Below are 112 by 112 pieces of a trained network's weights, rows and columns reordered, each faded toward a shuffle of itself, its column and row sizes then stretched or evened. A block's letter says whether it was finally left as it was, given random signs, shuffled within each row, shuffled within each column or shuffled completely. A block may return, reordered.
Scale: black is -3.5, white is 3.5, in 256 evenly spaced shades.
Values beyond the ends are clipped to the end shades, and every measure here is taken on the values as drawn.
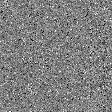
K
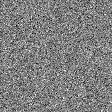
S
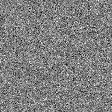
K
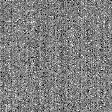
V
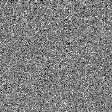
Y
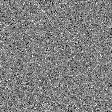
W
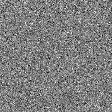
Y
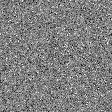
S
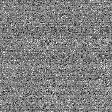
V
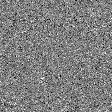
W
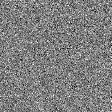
Y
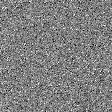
W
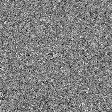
W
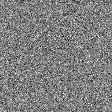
W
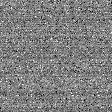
W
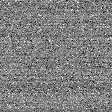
W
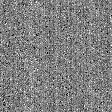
K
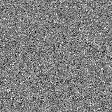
W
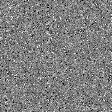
Y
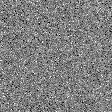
S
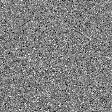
Y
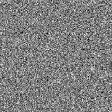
V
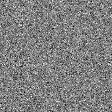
Y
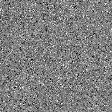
Y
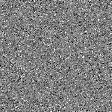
Y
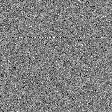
W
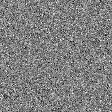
K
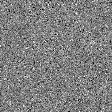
Y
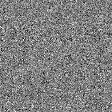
Y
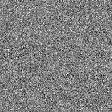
V
